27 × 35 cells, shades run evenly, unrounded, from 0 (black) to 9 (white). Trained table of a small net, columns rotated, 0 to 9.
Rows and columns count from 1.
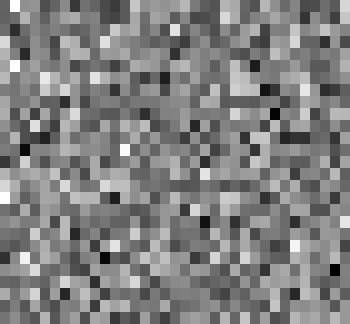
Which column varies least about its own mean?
32
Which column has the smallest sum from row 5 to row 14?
12
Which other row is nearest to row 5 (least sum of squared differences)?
26
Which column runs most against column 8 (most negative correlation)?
16
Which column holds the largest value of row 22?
3
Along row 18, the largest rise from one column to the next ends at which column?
20
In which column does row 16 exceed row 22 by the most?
11
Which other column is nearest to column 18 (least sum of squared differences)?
6
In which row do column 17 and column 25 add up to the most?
22
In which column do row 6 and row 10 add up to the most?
24
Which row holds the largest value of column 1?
17
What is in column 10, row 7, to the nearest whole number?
8
